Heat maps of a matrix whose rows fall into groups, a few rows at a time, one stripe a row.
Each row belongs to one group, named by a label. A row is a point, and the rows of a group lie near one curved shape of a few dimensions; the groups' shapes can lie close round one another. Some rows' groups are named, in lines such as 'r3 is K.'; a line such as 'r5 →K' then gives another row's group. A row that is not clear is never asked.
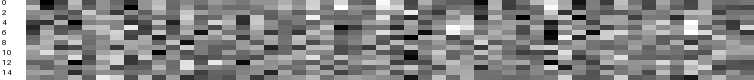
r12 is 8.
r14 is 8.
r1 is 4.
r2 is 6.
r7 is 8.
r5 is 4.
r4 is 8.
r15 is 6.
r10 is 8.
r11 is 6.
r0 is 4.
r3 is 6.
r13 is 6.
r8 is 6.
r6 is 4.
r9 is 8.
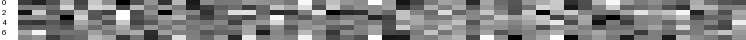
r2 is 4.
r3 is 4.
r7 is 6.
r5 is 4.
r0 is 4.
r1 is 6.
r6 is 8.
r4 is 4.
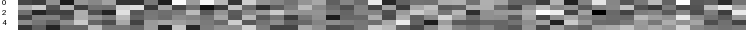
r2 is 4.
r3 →4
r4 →6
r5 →4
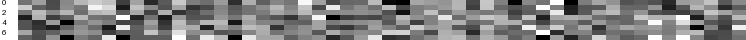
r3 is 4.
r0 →6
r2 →6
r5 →4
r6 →6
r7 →8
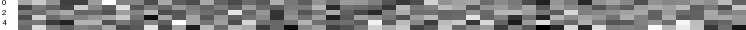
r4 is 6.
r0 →8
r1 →4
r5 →4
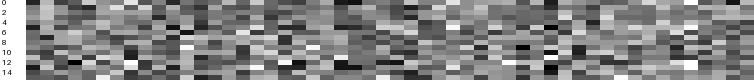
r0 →4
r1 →8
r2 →8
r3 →8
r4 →4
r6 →6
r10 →8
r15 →4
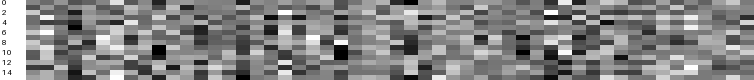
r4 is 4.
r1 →6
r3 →4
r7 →6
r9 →8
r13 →8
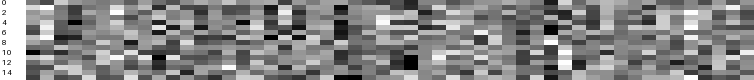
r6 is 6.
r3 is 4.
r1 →8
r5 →4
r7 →8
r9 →8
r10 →4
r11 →8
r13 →8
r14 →6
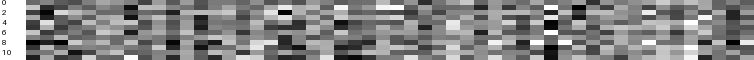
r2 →8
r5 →4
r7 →8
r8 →4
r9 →4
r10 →8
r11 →4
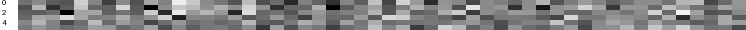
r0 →6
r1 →6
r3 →6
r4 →8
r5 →4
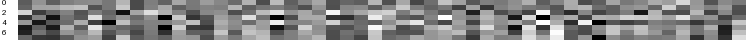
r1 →6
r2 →4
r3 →4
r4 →4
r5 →4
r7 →4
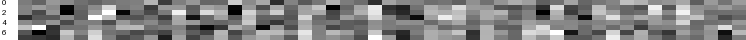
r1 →8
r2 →8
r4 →8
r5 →8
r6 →4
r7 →4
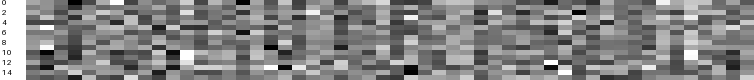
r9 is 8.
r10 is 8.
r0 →8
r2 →6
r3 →4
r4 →4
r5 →8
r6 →8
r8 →4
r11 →8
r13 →8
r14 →6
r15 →4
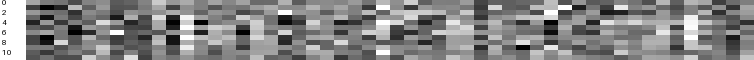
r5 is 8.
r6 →8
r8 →8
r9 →6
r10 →4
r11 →4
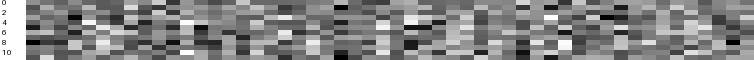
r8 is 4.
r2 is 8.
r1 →6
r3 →4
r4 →6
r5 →4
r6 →4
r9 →6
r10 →6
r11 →6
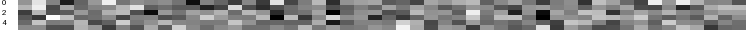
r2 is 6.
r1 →8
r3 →8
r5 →6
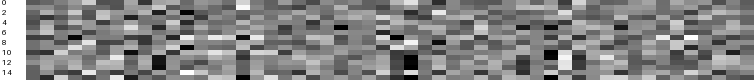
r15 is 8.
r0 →6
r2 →6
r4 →6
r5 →6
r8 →6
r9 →6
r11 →8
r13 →6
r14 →6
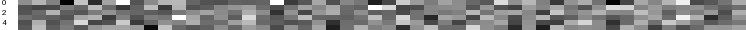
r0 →4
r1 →4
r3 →6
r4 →6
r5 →6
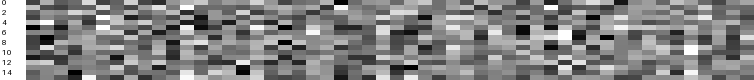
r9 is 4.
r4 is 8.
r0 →6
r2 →6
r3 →4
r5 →4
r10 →8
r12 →8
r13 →8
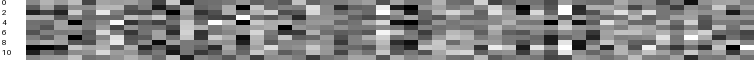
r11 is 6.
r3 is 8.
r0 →6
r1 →6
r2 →4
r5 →8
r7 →8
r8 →8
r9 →4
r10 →4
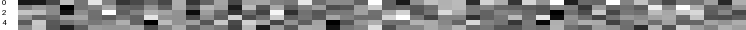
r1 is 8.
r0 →4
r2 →4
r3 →6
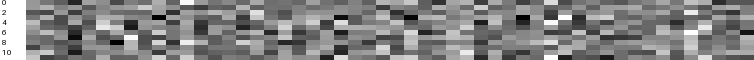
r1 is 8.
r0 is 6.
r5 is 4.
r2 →8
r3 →6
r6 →4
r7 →4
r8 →8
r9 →4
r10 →8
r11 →6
